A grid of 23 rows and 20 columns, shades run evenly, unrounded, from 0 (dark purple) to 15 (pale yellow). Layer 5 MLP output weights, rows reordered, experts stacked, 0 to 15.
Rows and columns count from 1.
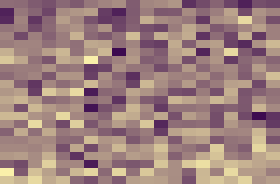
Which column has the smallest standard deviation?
13
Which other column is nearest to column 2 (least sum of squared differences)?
5
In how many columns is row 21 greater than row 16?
12
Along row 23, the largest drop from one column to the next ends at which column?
6
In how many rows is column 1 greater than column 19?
11
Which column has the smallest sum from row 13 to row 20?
18
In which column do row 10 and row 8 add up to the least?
4
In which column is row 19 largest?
19
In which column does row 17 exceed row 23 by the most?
14
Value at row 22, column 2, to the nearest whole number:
5
